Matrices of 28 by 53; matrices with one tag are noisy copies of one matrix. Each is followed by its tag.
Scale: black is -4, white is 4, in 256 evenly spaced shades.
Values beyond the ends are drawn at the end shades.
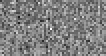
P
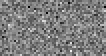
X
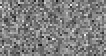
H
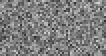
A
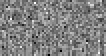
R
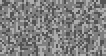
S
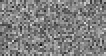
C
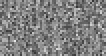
S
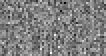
R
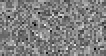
A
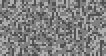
S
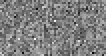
P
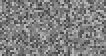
A
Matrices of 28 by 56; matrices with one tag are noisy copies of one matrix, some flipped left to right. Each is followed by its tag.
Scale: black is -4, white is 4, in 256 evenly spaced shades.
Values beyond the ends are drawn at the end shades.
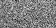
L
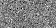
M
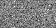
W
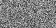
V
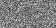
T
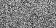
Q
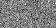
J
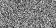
J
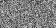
J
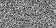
T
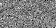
T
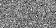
V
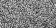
L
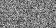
W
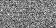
W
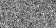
M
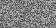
W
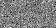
J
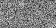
T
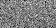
L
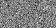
J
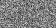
V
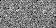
W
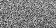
Q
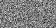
V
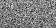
L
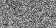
M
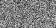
J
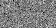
J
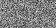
T
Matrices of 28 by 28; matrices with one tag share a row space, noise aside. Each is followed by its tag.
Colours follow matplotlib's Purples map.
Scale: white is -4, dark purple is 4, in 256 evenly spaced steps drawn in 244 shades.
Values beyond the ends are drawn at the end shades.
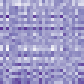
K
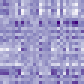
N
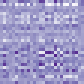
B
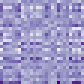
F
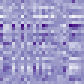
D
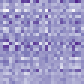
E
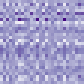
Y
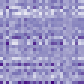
K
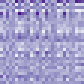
Y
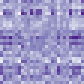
F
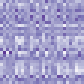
Y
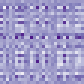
Y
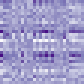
D
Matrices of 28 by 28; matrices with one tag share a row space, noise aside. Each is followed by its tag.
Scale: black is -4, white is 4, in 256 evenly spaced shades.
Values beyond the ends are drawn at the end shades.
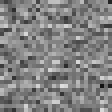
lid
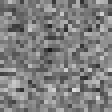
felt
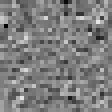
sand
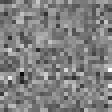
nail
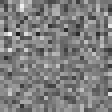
nail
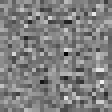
sand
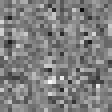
felt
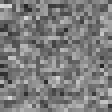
lid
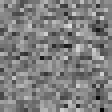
sand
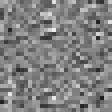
felt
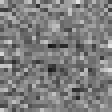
lid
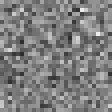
felt
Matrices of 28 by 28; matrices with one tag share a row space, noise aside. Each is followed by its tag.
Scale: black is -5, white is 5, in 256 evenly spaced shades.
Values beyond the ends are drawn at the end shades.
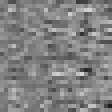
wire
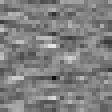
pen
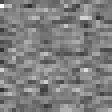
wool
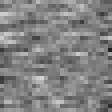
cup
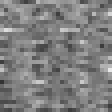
cup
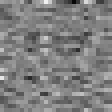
wool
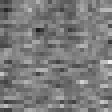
cup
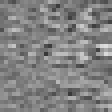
wire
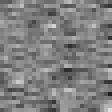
pen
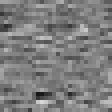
cup
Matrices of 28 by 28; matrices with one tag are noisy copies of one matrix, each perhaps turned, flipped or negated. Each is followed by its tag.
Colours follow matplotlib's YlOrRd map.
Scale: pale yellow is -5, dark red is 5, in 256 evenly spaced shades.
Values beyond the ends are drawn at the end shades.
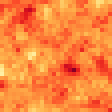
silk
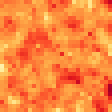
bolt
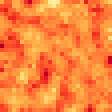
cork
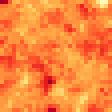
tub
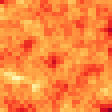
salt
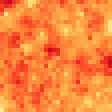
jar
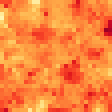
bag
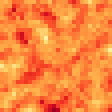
cork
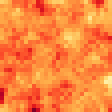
bag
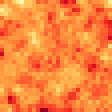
bolt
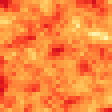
salt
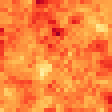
silk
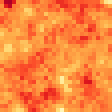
tub
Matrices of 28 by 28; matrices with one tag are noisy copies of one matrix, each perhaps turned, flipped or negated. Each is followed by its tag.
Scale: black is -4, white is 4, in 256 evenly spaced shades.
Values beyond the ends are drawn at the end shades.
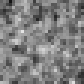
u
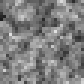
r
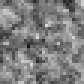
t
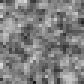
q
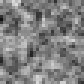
r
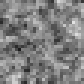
q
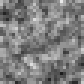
q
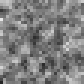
u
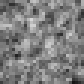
u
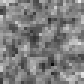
u
